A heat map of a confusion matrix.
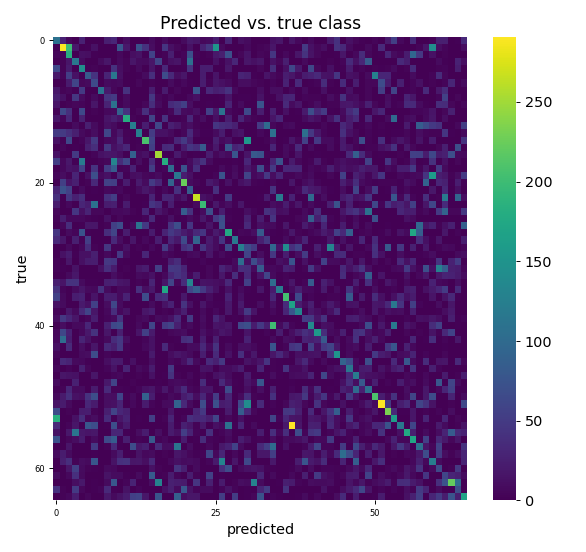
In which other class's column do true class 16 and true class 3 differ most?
21
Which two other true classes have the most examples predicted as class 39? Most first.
13, 59
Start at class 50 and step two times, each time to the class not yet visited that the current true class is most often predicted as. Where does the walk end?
30
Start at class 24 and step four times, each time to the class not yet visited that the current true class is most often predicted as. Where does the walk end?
1
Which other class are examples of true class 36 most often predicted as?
46
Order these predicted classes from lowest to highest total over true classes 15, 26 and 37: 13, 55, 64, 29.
55, 29, 64, 13
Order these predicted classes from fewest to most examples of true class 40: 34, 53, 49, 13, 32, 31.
13, 31, 32, 49, 53, 34
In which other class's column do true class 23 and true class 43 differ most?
6
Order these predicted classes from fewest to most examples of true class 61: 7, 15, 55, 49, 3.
7, 55, 3, 49, 15
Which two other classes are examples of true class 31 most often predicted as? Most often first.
29, 37
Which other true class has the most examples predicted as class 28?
16
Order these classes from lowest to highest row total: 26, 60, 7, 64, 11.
60, 7, 11, 26, 64
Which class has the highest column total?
9
